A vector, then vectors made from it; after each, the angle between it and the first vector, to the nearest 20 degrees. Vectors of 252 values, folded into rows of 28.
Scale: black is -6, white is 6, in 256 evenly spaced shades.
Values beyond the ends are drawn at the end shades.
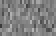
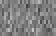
40 degrees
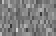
140 degrees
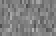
20 degrees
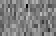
60 degrees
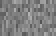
80 degrees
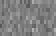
40 degrees
